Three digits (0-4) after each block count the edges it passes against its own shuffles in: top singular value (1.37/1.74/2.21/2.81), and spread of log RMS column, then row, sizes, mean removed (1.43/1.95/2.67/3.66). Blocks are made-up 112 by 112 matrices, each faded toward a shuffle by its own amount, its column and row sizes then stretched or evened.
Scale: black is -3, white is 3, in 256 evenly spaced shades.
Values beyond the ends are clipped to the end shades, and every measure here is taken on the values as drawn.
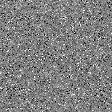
1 0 1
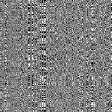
4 4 1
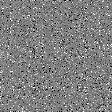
0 2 2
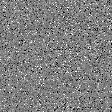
0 1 1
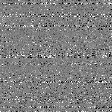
2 1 4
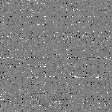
0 2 3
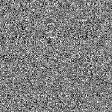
2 1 2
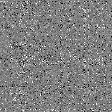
1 2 2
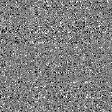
2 2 3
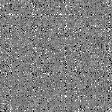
1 3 2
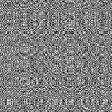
4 1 3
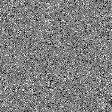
1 2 1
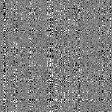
3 4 3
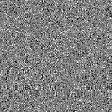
3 1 0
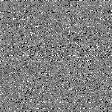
0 1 3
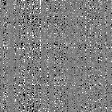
1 4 3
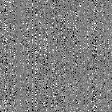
1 4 1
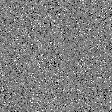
0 1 0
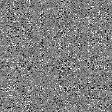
0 3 2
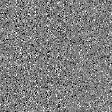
2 2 0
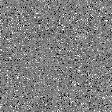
1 1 2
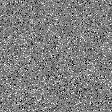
0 0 2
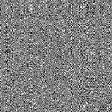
3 3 0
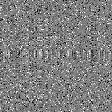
3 0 0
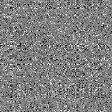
3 1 3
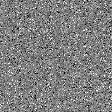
0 2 0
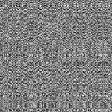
4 2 3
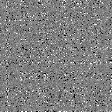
1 2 3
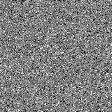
1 0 1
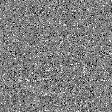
1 1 2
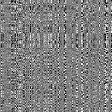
4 4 0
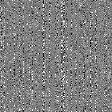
2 4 1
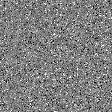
0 1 0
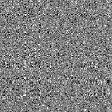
3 2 2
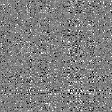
3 3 3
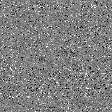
0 0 2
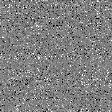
1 1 2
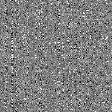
2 3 2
